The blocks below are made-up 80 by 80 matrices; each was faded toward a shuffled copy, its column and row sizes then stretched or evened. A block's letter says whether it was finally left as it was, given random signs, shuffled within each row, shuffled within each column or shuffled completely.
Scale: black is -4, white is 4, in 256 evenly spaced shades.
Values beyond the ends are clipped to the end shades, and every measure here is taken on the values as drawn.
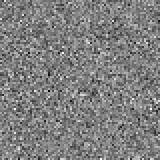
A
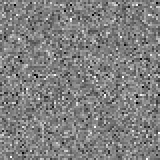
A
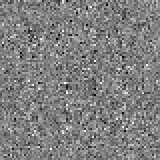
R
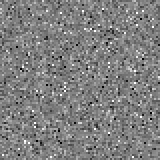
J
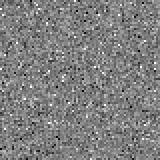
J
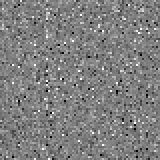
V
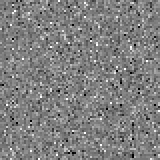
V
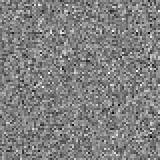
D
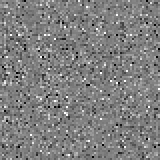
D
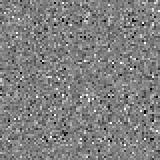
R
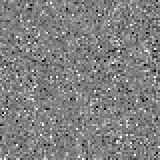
D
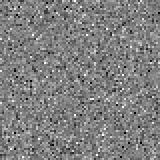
J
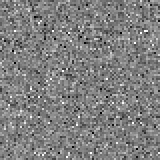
A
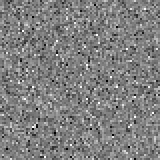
V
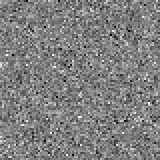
A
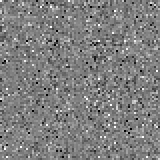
D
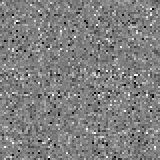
D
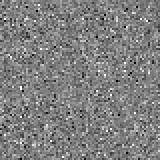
R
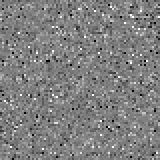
A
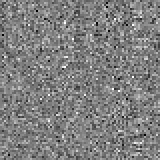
R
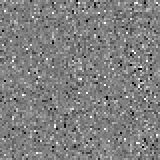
V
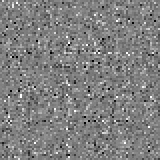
R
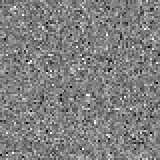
D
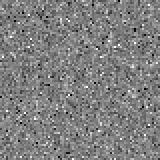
J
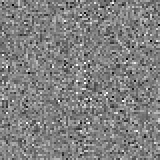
D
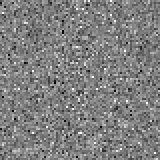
V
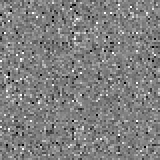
R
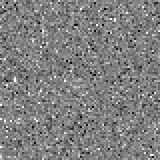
J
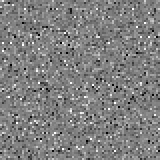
A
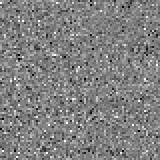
D
